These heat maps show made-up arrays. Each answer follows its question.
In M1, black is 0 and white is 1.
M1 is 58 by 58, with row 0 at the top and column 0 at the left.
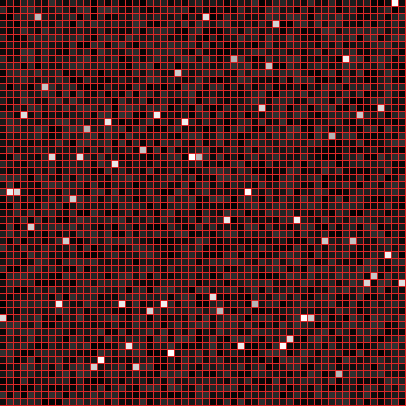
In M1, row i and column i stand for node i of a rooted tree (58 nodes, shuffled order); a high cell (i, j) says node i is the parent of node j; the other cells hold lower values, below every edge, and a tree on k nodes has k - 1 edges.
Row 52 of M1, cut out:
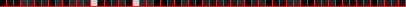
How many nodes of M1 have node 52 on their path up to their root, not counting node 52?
3
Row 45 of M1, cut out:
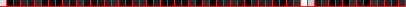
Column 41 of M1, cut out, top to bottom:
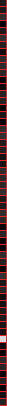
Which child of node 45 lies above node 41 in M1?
43
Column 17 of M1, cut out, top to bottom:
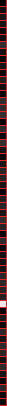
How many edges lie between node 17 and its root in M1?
2
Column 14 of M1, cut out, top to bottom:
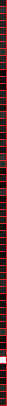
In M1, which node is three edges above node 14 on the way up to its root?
23
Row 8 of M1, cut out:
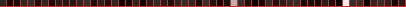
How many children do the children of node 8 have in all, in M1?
3
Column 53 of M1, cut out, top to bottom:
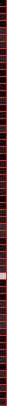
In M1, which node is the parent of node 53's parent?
3
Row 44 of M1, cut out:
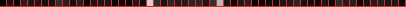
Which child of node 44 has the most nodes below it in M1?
31
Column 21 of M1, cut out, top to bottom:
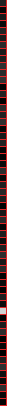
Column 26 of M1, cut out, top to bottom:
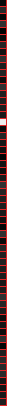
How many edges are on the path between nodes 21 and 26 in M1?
5
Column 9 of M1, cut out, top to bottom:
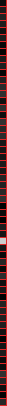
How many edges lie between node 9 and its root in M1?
5
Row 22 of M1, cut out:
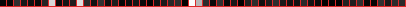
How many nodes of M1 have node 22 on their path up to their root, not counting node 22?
11
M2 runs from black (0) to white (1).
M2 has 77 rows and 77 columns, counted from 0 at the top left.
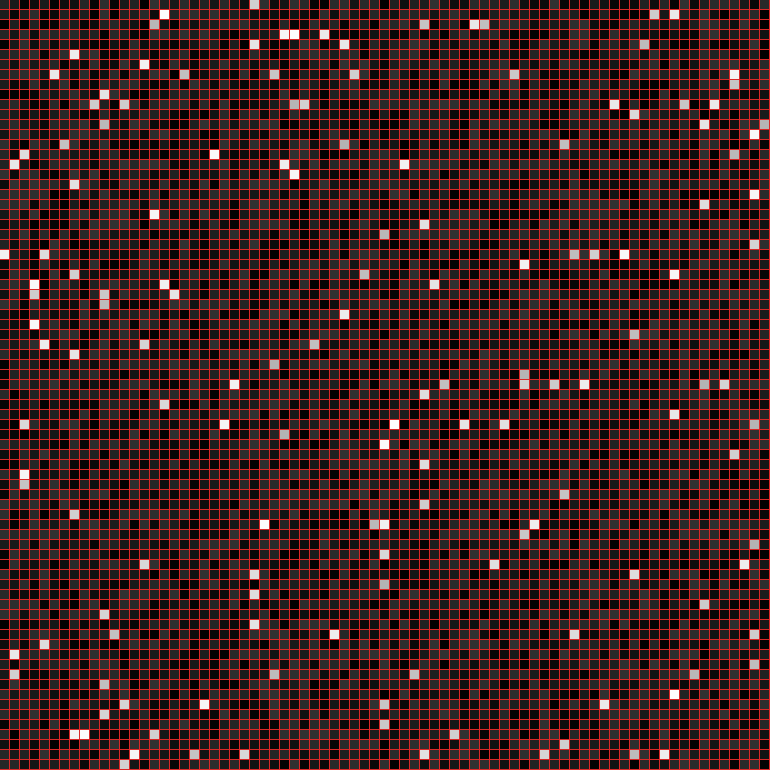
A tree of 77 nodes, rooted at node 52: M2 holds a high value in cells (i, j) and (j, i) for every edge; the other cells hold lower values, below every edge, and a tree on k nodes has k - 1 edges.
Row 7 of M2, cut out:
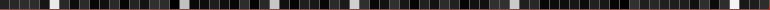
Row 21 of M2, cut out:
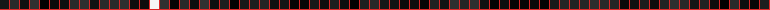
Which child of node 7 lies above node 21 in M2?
73
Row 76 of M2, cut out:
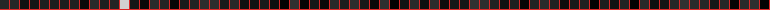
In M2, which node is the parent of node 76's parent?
70
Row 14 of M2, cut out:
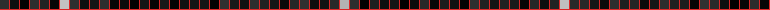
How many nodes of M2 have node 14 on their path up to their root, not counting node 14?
4
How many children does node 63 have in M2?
3
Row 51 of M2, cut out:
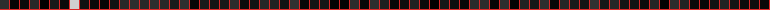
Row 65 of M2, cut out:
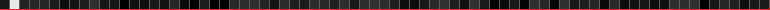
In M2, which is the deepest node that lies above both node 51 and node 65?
1
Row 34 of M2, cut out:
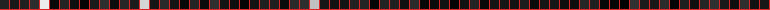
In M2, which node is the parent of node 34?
4
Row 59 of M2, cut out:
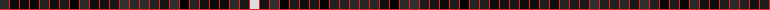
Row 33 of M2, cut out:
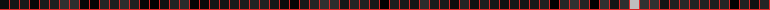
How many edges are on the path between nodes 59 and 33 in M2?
4
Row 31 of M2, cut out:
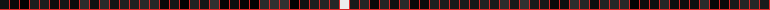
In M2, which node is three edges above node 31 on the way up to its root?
25
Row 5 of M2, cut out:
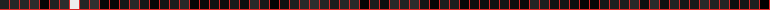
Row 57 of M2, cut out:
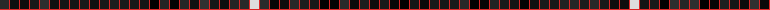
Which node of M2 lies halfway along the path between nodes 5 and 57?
2
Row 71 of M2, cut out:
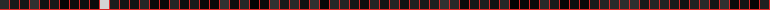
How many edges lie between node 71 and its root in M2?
5
